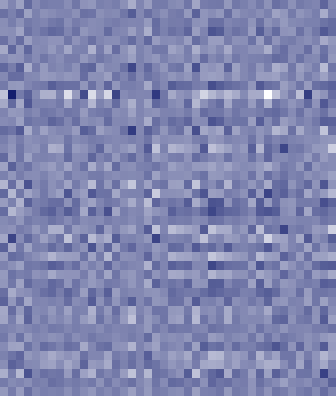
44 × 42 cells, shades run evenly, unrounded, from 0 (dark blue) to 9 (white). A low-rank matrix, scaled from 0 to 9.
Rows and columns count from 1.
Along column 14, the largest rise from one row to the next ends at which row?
11
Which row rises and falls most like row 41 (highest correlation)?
9
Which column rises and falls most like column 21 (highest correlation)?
4
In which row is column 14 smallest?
24
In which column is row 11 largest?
34
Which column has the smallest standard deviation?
18
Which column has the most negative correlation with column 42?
36
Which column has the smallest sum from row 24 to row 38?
41
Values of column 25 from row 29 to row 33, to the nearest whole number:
5 4 5 5 4
